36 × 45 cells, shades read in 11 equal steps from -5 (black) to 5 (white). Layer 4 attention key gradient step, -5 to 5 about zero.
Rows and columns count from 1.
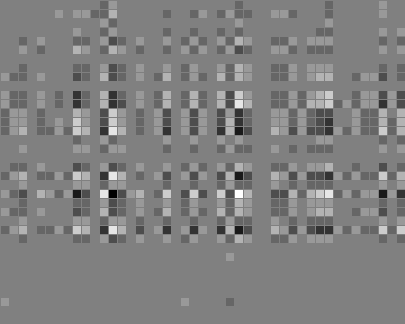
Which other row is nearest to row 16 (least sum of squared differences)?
3
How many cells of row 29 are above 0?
1
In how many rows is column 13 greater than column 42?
12
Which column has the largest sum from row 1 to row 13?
27
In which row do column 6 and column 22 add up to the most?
22
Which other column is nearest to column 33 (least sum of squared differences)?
28
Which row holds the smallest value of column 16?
26
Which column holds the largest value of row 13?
13
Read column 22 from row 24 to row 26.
1 -1 -3
